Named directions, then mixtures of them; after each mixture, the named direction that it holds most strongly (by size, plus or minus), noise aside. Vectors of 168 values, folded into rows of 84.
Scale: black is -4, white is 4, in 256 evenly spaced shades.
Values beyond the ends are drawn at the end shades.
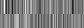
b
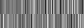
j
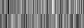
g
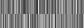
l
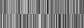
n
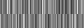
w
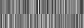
l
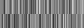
b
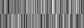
g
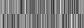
j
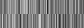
n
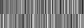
j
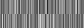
l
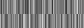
w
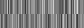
w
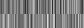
j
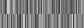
w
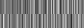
j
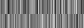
l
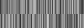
j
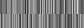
j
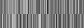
n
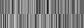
n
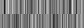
b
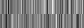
g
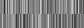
n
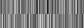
l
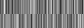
j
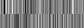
b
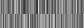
l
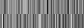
n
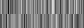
g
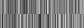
n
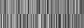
n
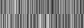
n
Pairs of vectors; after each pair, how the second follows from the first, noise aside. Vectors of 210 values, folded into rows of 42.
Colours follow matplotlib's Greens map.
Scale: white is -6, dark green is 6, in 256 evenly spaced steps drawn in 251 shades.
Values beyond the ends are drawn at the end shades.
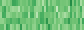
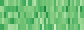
wrapped around.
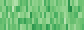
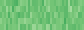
negated, shrunk.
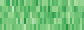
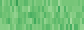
reversed, shrunk.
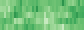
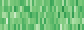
shuffled.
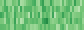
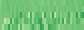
reversed, partly zeroed.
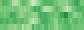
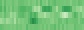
negated, partly zeroed.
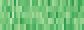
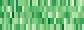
negated, scaled up.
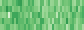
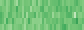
reversed, shrunk.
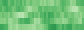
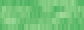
reversed, shrunk.
